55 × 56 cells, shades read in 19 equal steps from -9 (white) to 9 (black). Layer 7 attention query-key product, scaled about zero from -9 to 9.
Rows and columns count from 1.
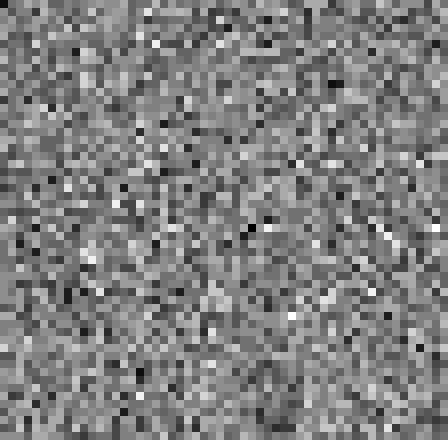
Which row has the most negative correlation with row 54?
40
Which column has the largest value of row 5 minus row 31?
50
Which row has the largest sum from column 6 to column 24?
37
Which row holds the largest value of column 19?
3
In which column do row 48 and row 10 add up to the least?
16
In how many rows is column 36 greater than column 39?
31
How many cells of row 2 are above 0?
21
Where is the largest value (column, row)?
32, 29
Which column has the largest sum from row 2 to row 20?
10
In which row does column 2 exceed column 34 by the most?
24
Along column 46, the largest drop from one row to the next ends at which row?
33
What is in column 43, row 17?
1
